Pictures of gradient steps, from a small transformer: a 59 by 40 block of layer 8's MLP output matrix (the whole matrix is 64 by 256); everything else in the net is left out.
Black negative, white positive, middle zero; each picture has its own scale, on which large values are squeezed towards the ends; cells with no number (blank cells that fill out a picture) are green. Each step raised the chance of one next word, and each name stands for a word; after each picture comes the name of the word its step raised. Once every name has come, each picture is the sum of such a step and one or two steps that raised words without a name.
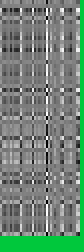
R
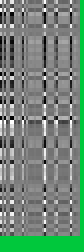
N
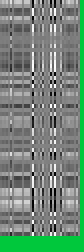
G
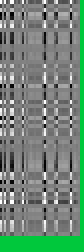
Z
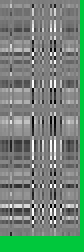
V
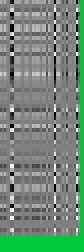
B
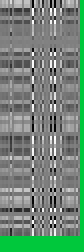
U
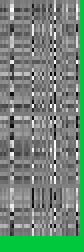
N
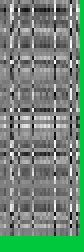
U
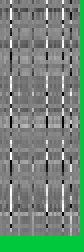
B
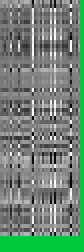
R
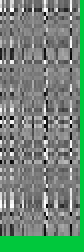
V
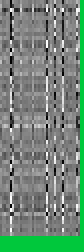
B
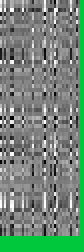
U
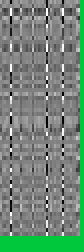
G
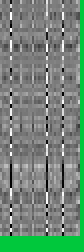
Z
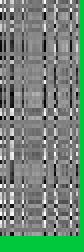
V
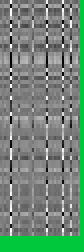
N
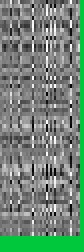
Z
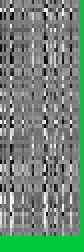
B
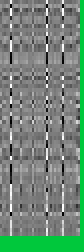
N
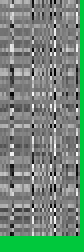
B
